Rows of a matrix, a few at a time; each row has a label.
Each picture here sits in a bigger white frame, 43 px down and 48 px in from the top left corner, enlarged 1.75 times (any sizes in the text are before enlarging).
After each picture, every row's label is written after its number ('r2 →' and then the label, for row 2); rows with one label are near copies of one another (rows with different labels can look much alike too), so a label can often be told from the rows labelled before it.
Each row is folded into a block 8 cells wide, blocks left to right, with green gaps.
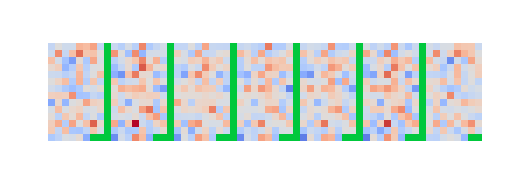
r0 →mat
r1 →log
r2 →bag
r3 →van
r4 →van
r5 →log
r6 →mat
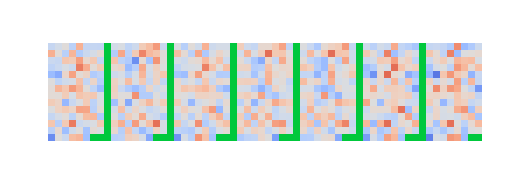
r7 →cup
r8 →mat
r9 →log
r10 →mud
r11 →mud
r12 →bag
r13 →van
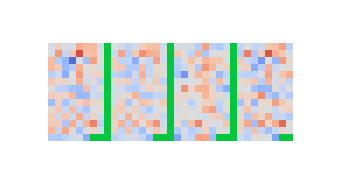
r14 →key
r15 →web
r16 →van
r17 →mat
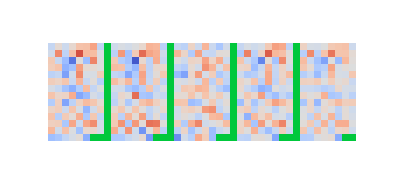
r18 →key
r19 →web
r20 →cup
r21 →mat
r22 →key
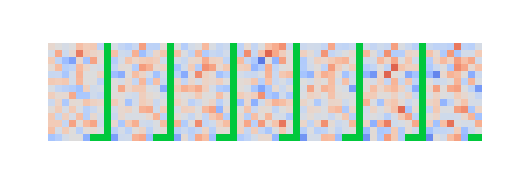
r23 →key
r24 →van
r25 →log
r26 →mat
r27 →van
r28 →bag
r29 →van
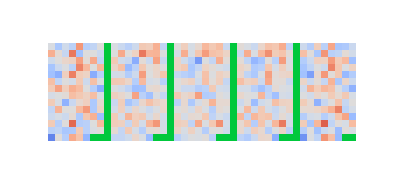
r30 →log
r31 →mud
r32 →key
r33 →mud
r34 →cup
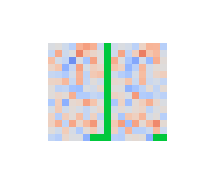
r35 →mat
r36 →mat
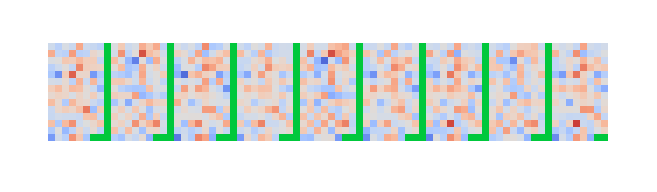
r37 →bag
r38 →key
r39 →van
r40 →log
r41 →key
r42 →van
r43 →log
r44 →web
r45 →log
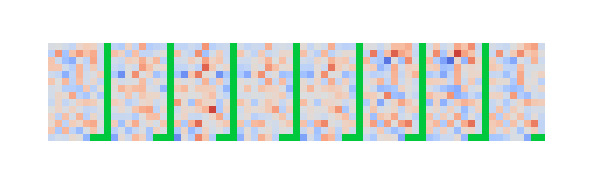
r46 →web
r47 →cup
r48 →bag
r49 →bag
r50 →bag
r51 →mat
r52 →key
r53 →mud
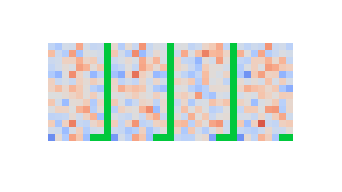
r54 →log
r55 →log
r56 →mud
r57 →log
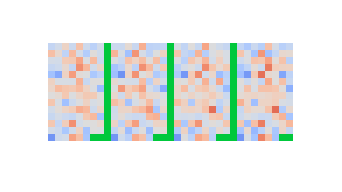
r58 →cup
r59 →cup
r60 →bag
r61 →bag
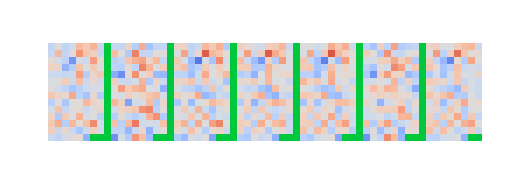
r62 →mat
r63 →cup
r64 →key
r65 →key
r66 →key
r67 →cup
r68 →key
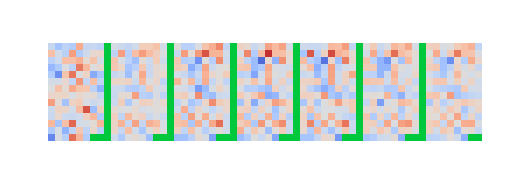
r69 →bag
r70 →web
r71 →mud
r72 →key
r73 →mat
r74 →key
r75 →key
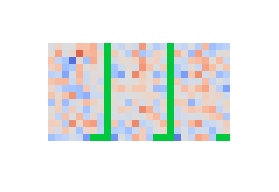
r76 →key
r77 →log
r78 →cup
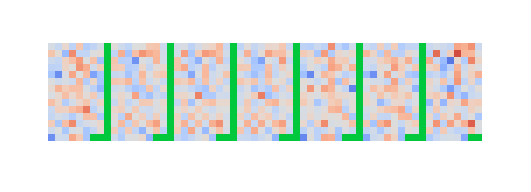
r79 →cup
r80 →web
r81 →web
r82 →web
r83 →van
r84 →cup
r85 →mat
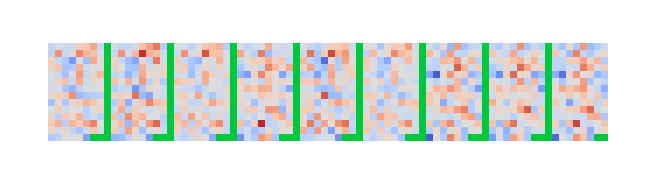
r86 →mat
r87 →mud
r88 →mud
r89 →log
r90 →web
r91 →mud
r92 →cup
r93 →bag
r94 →cup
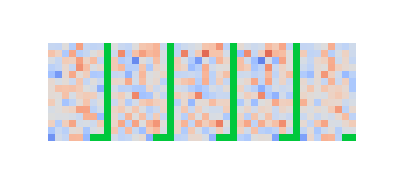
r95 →cup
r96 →web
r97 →mat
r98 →mat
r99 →bag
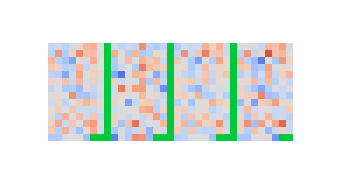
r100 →web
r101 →van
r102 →mat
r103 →mat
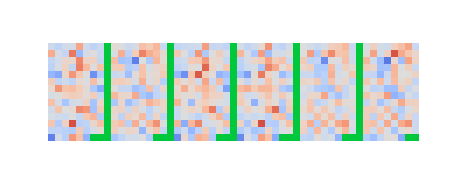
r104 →log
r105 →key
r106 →bag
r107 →log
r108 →web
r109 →key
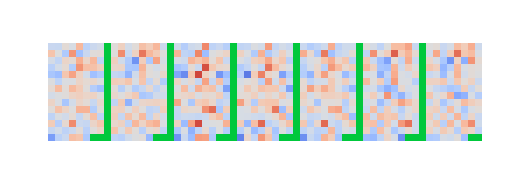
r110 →log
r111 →key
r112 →bag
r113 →bag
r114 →log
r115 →mud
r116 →key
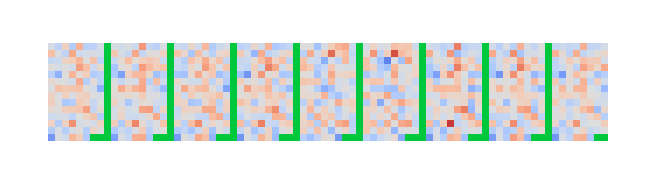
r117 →cup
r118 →van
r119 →cup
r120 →cup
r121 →mud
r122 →key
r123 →log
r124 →log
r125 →van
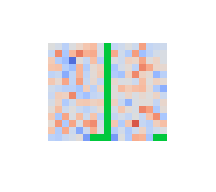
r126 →web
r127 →log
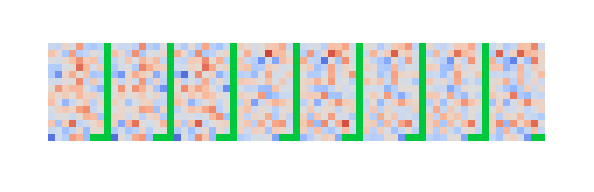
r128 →cup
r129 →van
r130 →cup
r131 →key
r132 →mat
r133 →mud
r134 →mud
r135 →mat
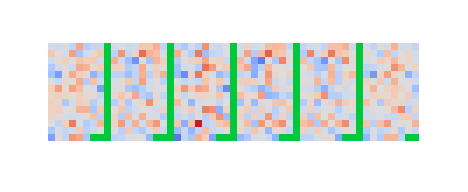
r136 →van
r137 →mat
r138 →log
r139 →key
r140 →mat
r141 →bag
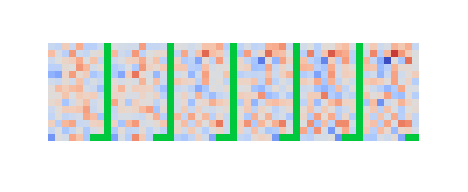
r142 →cup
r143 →bag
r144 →mud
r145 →mat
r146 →web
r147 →key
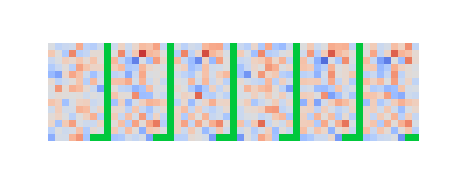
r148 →van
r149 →key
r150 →mat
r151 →cup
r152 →key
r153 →key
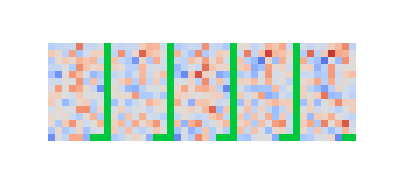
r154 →van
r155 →mat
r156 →bag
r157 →key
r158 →mat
